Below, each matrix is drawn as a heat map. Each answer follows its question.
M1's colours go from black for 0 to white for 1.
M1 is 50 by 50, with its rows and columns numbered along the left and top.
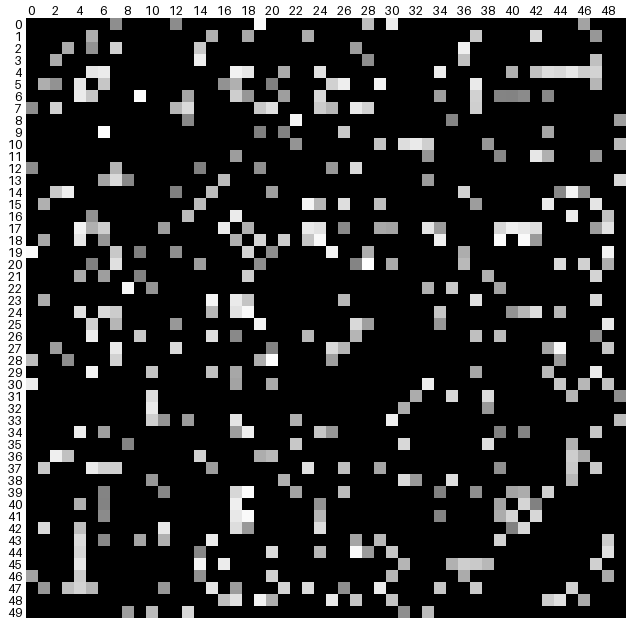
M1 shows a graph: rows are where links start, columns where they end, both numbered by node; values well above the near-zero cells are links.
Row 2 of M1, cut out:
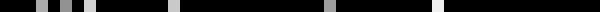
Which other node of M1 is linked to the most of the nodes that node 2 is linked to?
node 20
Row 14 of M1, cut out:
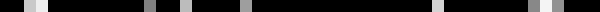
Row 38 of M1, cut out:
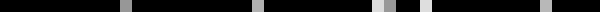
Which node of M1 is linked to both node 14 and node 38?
node 45
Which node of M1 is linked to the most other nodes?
node 17
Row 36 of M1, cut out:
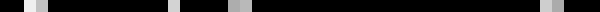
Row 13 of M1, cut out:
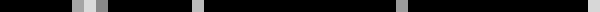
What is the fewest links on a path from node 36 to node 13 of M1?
3
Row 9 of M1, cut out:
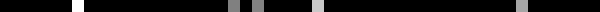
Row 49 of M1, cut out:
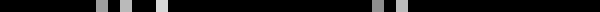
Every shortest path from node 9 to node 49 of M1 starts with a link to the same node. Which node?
node 6
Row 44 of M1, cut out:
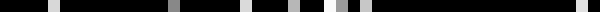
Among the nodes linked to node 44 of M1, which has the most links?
node 4
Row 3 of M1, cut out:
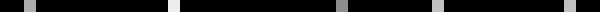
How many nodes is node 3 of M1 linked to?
5
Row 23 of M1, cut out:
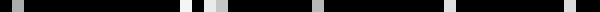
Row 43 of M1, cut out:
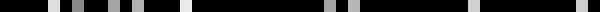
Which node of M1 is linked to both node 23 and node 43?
node 15
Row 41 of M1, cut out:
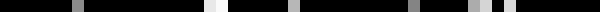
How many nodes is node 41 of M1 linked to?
8
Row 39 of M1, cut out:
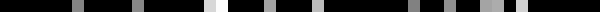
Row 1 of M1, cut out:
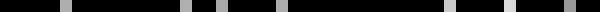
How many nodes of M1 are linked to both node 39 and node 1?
2
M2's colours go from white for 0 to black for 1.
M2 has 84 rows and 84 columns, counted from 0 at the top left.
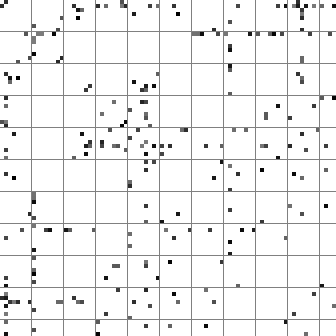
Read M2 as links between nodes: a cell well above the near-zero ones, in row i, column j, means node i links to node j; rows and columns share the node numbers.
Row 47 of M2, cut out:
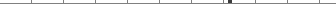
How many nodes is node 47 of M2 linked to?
1
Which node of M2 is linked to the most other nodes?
node 1
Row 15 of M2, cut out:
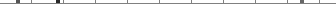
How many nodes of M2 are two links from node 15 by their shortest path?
8
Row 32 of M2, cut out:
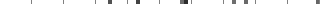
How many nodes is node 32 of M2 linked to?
7
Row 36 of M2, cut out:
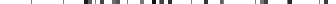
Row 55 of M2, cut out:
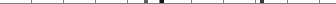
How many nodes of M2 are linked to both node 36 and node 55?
2
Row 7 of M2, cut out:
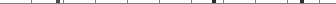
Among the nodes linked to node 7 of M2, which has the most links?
node 75
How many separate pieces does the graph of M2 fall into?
6
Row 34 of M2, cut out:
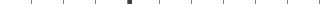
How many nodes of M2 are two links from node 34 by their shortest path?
6
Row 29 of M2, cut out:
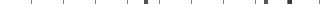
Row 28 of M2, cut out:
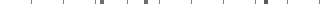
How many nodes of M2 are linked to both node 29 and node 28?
2
